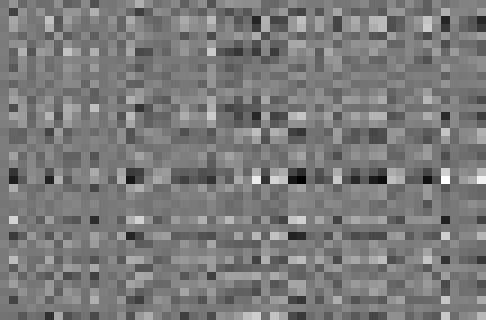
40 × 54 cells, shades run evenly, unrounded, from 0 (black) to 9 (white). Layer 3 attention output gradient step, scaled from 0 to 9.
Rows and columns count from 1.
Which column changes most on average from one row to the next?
50
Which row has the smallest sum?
23
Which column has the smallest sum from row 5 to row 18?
27
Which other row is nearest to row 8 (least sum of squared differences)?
26
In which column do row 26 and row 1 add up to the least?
48
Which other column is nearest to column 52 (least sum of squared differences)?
53
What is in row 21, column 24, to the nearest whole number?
3
